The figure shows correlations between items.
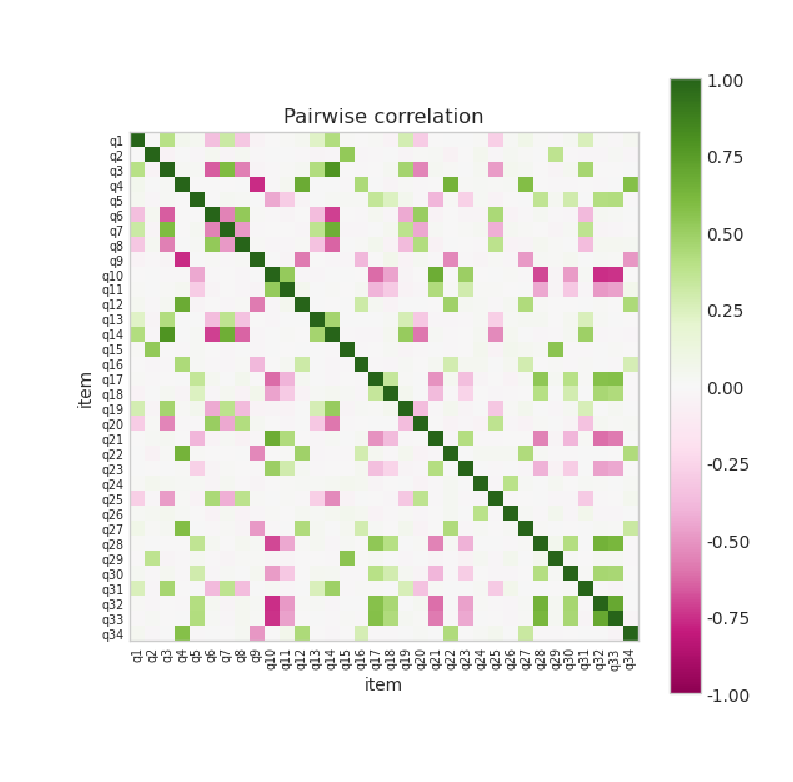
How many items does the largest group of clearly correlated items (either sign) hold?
11
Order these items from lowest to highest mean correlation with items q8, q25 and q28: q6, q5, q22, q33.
q22, q5, q33, q6
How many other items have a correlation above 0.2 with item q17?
6
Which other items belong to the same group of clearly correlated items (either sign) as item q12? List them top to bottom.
q4, q9, q16, q22, q27, q34
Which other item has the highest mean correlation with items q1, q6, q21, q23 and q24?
q10
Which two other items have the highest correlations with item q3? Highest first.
q14, q7
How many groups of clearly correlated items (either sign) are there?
5
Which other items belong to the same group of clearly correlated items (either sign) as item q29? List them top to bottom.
q2, q15
